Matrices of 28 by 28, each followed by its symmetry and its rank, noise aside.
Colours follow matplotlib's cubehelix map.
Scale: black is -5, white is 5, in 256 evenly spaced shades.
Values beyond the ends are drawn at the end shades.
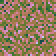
symmetric, rank eight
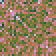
symmetric, rank eight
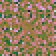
antisymmetric, rank six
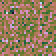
symmetric, rank six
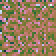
no symmetry, rank six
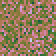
no symmetry, rank six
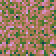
symmetric, rank six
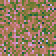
antisymmetric, rank eight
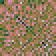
symmetric, rank eight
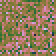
symmetric, rank eight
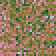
no symmetry, rank eight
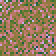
symmetric, rank seven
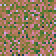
no symmetry, rank eight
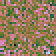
no symmetry, rank eight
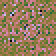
symmetric, rank eight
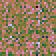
no symmetry, rank six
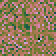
symmetric, rank eight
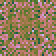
no symmetry, rank eight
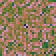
symmetric, rank seven
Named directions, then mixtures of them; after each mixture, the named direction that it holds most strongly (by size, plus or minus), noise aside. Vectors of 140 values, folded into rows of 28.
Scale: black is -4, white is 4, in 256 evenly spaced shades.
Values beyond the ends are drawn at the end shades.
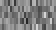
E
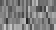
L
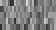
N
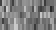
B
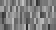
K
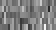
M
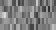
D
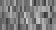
E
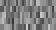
K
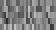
L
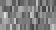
D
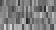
L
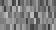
D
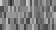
N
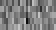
L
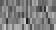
L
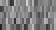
N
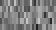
E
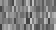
N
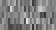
E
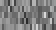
E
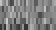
N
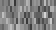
E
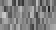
D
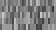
K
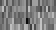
L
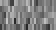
N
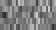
D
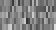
L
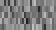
E
